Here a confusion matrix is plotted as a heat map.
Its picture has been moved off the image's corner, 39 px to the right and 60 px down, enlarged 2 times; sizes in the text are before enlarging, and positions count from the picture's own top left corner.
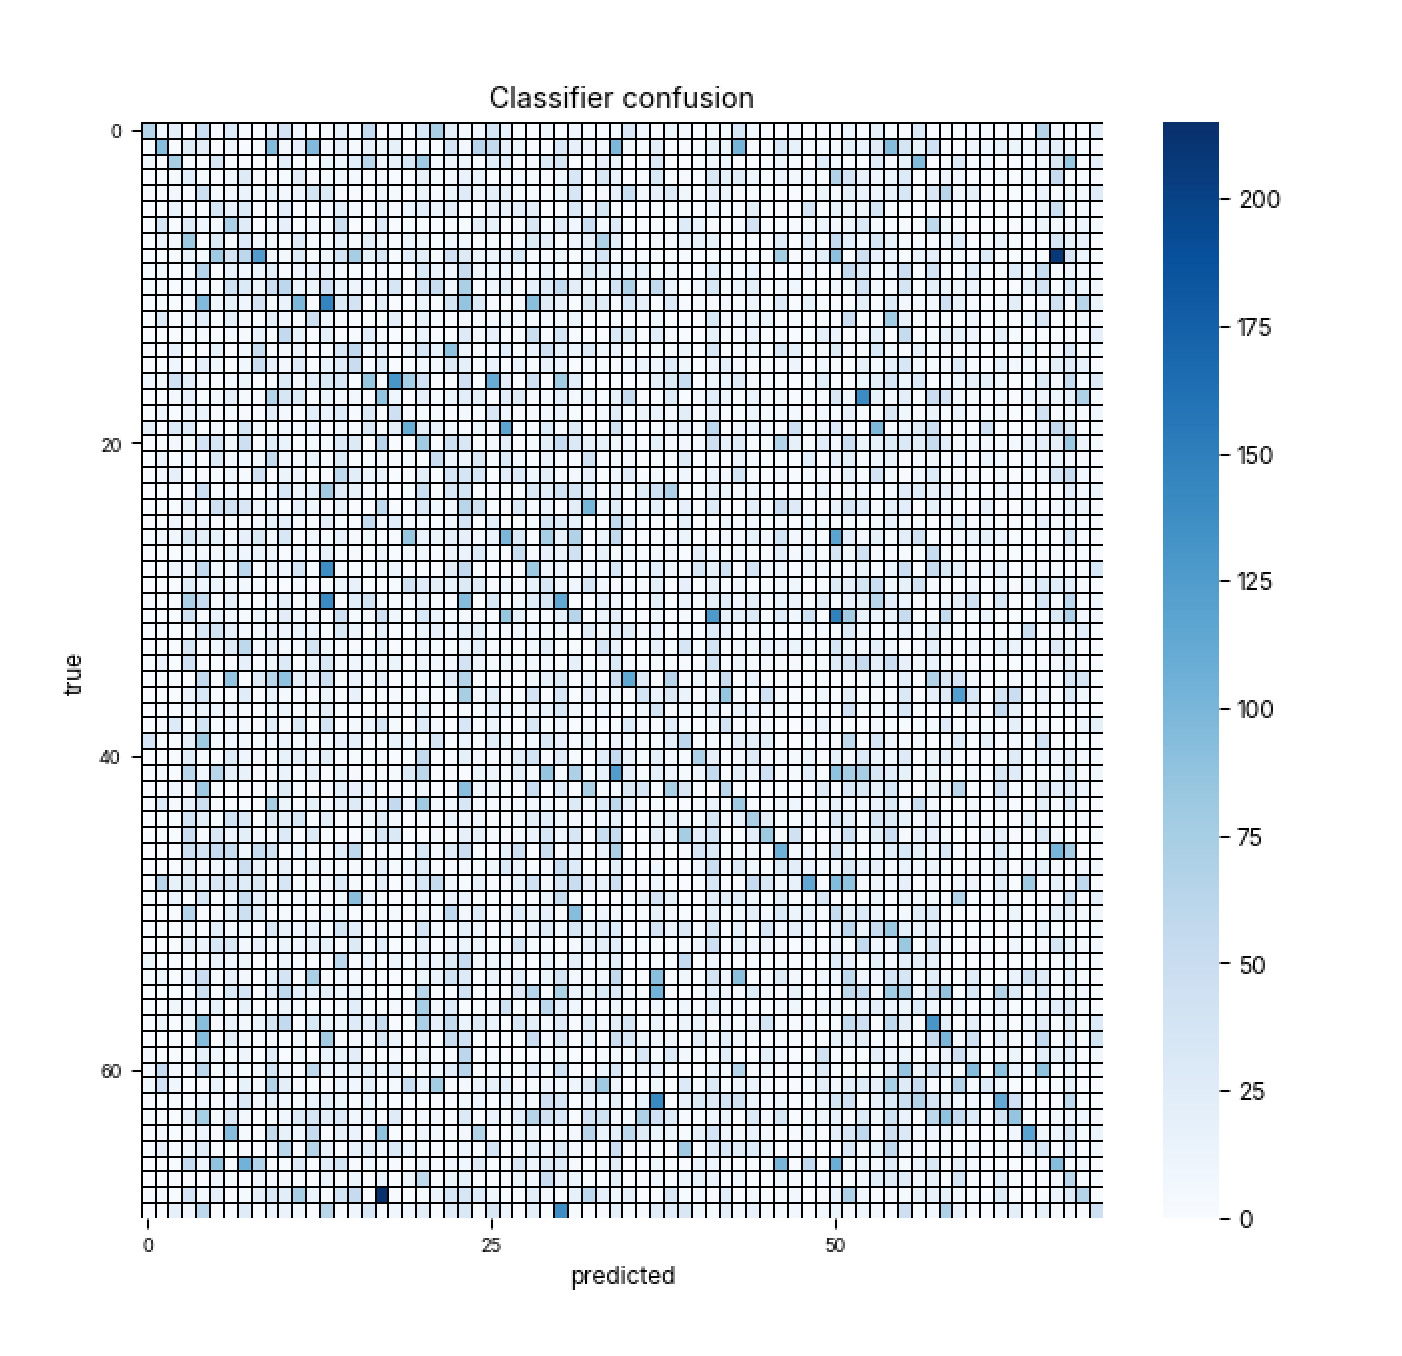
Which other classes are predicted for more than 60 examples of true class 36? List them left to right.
23, 42, 59
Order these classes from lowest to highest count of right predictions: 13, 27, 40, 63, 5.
13, 5, 27, 40, 63
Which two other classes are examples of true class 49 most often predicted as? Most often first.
15, 59
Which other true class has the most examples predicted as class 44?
48
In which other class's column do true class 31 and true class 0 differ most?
50
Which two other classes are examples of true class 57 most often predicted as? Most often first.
4, 20
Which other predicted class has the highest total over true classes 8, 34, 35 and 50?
66
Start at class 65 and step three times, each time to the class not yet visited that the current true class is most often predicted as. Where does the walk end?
58
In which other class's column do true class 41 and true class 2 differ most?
34
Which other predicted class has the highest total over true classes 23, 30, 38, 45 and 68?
17
